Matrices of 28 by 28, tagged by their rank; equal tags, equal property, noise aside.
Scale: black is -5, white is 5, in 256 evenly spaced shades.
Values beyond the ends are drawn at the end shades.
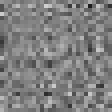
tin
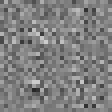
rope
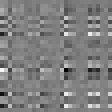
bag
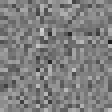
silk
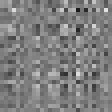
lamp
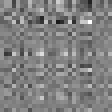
lamp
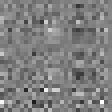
tin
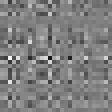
lamp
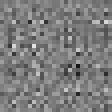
rope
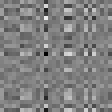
bag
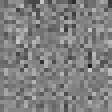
silk
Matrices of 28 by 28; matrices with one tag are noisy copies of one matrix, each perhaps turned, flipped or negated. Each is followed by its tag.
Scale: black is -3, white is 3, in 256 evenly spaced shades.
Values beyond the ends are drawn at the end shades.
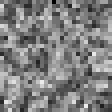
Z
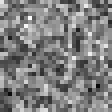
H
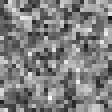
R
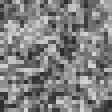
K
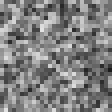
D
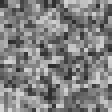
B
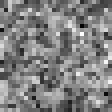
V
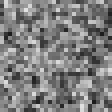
D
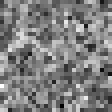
B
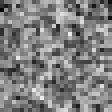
B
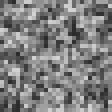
Z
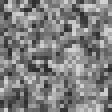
R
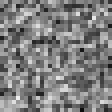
H
